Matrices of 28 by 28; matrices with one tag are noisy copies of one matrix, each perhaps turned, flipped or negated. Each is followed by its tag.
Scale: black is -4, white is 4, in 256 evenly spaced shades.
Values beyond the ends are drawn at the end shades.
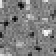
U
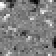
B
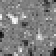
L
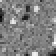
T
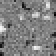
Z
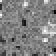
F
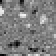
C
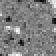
T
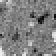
L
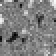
L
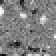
C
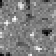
U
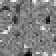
Z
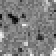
L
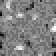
Z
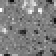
F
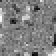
T
